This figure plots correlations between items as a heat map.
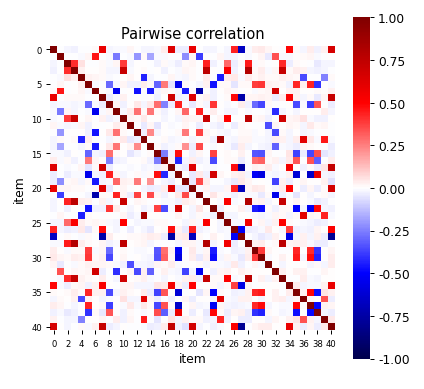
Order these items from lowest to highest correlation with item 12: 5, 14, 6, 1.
6, 1, 5, 14
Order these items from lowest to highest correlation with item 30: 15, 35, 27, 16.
15, 27, 16, 35
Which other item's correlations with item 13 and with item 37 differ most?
24
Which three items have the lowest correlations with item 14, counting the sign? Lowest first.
6, 32, 1
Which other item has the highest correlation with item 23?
18
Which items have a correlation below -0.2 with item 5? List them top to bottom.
8, 15, 18, 23, 38
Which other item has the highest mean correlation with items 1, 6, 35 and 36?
32
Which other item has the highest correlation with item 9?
21
